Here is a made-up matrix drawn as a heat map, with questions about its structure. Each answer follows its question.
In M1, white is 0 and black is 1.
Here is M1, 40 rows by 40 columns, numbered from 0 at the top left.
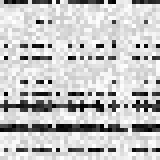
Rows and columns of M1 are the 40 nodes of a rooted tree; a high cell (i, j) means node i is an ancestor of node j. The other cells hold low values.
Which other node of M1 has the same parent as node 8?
25
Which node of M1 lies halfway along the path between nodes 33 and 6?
11
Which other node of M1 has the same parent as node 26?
30
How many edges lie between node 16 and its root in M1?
3
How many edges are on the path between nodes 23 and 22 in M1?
2
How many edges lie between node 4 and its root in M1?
5
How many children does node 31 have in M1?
4
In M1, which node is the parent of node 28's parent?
5
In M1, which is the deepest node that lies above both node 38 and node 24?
27
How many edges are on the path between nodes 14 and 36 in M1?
6
